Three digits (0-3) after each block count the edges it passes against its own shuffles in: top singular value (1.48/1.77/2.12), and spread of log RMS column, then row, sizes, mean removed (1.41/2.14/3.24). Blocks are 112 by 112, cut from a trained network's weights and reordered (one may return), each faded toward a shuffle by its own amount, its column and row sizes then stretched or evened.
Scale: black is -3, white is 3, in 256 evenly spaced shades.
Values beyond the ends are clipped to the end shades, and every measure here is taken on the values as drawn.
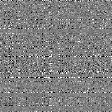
2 2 3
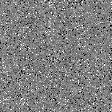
0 1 1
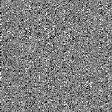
2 2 1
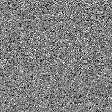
1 0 1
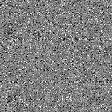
2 0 1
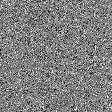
0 0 0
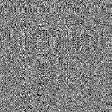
3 2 1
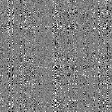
1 3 2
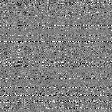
3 1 3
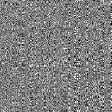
3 3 1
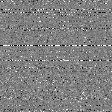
3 0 3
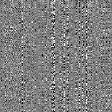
3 3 1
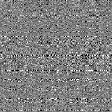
2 1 3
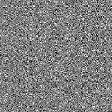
3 2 1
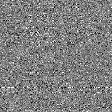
2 0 2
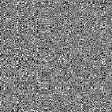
3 3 2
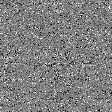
1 1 1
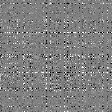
1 3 3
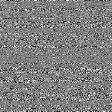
0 0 3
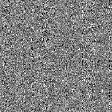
1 2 0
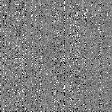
1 3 1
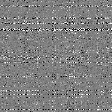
3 2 3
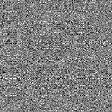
3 0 2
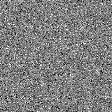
0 0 1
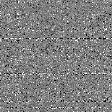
2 2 2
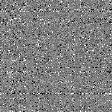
1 2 2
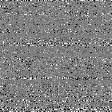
1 0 3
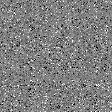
0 1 1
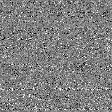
0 0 2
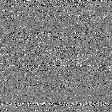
0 0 3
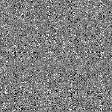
0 2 2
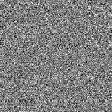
3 0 1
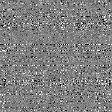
1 2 3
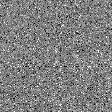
1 1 1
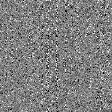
0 2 0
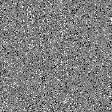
0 2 0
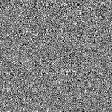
1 0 1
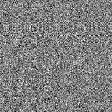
3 0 1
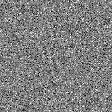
1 0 0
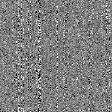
1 3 1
